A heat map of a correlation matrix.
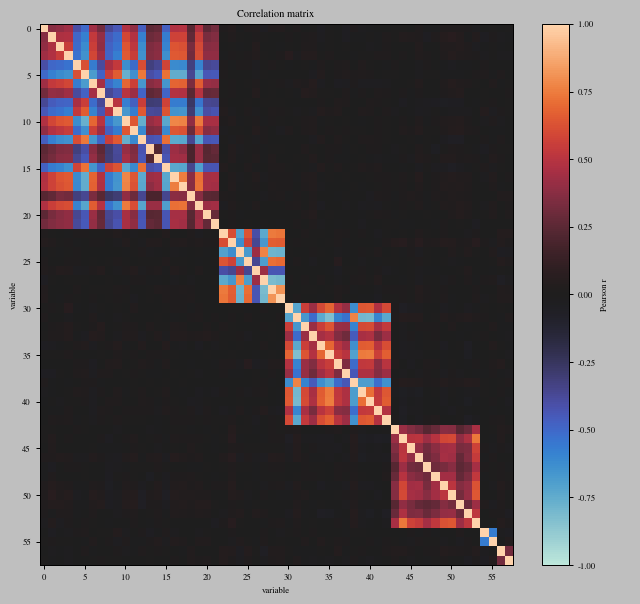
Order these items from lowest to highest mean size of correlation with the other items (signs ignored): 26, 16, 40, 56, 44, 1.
56, 26, 44, 40, 1, 16
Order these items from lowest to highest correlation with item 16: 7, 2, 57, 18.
57, 18, 7, 2
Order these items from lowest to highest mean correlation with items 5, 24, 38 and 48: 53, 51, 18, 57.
18, 57, 51, 53
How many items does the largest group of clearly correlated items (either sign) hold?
22
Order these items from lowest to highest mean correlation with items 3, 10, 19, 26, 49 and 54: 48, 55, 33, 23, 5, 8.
5, 8, 55, 23, 33, 48
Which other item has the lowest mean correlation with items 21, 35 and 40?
31
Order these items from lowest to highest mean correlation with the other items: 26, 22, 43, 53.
26, 22, 43, 53
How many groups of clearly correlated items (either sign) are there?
6
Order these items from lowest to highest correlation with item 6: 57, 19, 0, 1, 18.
57, 18, 0, 1, 19
